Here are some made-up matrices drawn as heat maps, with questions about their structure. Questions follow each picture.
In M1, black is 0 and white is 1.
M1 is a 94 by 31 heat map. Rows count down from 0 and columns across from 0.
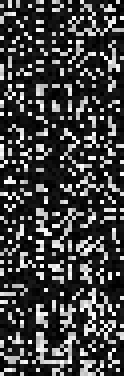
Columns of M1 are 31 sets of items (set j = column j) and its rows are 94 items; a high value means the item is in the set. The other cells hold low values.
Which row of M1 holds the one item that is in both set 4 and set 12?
58
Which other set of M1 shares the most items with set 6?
20
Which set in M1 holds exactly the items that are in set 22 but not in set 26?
25
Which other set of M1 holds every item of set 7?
0
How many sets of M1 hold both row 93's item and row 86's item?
4
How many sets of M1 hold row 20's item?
2
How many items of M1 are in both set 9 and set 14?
8
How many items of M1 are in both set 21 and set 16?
3
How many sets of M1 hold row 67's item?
11
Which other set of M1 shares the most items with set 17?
10
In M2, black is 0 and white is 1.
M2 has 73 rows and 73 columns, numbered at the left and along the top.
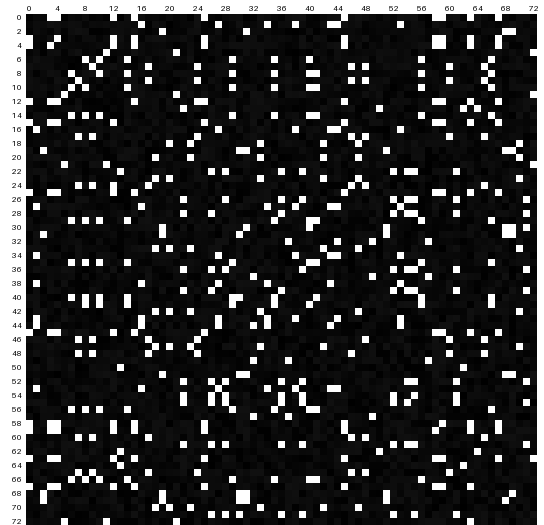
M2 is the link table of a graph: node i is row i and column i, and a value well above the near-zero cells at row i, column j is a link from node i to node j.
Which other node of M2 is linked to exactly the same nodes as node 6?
node 41
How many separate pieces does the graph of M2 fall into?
4
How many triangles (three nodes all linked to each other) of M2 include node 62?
2
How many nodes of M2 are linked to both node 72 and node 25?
1
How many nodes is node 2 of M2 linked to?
4
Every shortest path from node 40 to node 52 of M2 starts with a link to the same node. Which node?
node 30
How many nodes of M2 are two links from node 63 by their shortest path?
4
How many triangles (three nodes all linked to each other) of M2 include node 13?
2
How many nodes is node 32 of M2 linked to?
4
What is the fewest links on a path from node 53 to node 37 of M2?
3
